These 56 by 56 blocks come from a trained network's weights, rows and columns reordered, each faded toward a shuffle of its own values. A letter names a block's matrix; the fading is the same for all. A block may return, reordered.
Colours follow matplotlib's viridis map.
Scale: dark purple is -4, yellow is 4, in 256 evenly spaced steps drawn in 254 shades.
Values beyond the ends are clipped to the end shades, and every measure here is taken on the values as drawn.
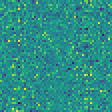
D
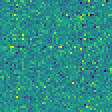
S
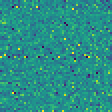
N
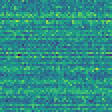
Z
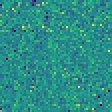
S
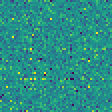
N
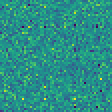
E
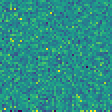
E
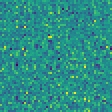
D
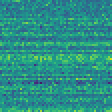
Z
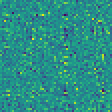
D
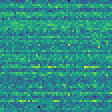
Z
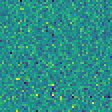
E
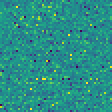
N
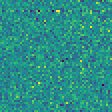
E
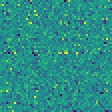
N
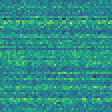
Z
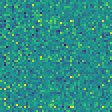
D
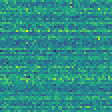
Z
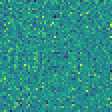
D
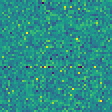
E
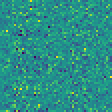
D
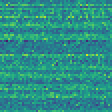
Z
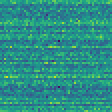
Z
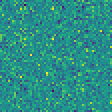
D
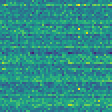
Z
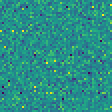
S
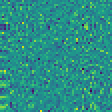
D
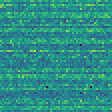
Z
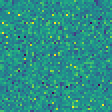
S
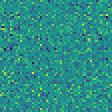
D
